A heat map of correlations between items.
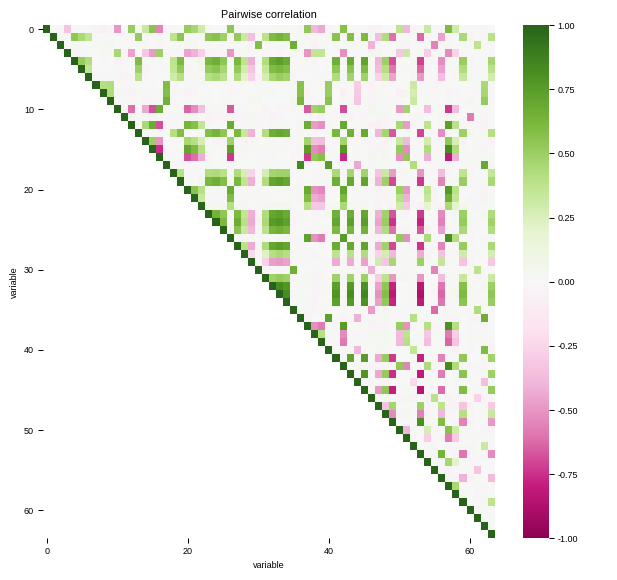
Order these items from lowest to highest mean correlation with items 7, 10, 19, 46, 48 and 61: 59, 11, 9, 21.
21, 11, 9, 59
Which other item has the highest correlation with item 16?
10
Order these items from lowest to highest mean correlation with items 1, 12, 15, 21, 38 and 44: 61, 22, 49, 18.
49, 61, 18, 22
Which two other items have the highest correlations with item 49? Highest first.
53, 56
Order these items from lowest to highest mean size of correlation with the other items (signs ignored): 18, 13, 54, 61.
61, 54, 18, 13
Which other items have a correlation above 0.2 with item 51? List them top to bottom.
3, 10, 16, 38, 39
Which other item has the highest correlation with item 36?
17
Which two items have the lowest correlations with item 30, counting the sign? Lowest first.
55, 46
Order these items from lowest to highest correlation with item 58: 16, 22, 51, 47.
16, 51, 47, 22
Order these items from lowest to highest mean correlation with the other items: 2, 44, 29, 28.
29, 44, 2, 28
